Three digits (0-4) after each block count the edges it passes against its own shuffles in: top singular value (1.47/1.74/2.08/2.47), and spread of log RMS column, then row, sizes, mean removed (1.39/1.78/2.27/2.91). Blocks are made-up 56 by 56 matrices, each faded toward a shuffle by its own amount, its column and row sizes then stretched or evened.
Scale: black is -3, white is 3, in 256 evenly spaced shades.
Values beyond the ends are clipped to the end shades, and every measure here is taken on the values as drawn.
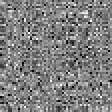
3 1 0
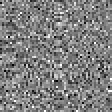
3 0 1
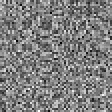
3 0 0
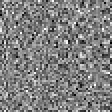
3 1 0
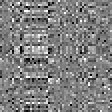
4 3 2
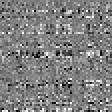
3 3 4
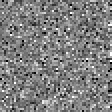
1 1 0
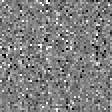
1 2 0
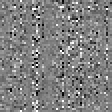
1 4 1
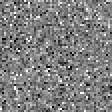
0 1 0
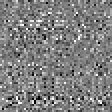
3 1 3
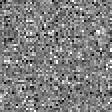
2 1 0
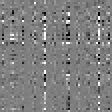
4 4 3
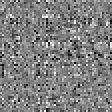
2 2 2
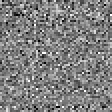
0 0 2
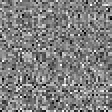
3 0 2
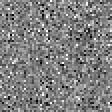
0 1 1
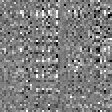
3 3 2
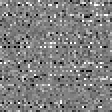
0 1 4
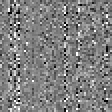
3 4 0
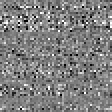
1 2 4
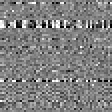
4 0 4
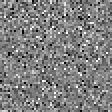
0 1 1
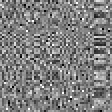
4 1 0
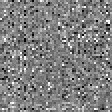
1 3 1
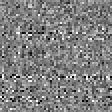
1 0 3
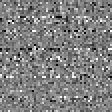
0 0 3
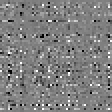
1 3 4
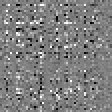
2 4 3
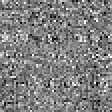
1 0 2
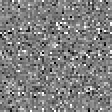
1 1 2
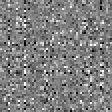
2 3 2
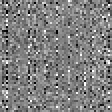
3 4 1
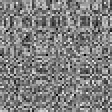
4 0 0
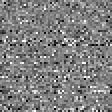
0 0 4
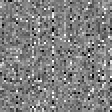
1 3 0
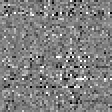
0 2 3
